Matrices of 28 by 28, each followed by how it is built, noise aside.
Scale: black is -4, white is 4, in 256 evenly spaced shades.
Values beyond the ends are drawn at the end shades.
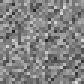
Hankel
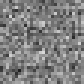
blocks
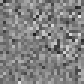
upper triangular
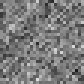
Hankel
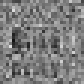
low rank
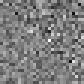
upper triangular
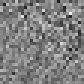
upper triangular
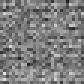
blocks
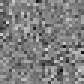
block diagonal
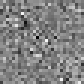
block diagonal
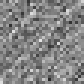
Hankel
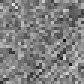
Hankel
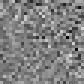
upper triangular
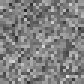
Hankel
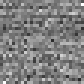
blocks
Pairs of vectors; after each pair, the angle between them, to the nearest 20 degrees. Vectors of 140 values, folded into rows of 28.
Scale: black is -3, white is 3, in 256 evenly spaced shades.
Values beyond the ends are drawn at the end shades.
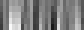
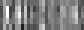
80 degrees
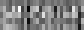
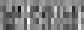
160 degrees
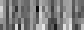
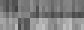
60 degrees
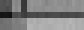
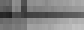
20 degrees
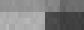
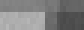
20 degrees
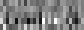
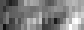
120 degrees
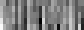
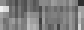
60 degrees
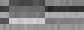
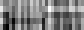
120 degrees
